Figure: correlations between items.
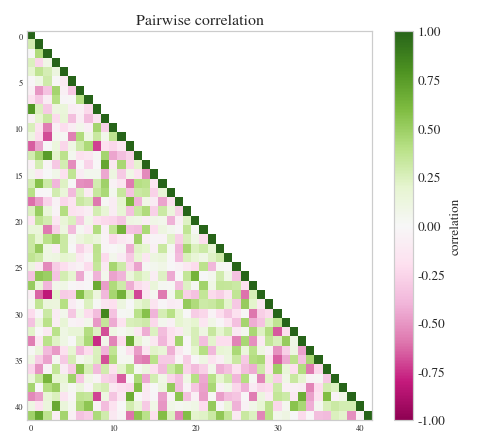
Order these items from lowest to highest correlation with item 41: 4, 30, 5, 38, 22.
5, 30, 38, 22, 4
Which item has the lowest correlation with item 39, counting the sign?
8
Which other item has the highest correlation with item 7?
40
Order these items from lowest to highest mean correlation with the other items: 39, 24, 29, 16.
39, 16, 24, 29
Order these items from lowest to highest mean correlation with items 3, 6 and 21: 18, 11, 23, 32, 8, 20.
20, 23, 18, 8, 32, 11
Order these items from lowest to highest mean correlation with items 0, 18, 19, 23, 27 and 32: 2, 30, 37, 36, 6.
30, 36, 2, 6, 37
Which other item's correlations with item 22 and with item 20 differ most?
38
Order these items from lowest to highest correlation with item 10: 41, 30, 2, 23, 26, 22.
2, 26, 30, 22, 41, 23
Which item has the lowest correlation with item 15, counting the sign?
14
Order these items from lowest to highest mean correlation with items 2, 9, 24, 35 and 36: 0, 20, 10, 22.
10, 20, 0, 22
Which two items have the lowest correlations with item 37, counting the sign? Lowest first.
11, 28
